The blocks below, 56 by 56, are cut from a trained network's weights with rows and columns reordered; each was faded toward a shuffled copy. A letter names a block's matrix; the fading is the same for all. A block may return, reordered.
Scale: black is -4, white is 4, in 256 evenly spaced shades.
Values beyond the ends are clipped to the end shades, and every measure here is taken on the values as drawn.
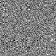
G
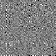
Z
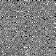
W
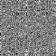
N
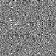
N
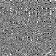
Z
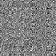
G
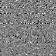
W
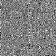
N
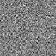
G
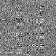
Z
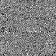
N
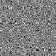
N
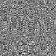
G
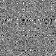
W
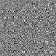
Z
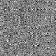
N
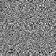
G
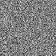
G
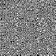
N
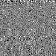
W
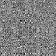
N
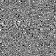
N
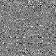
W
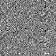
N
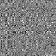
Z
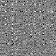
Z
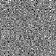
N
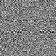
G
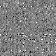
W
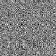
G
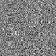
G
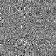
N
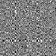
Z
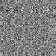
N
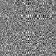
Z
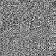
G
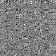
W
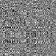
Z
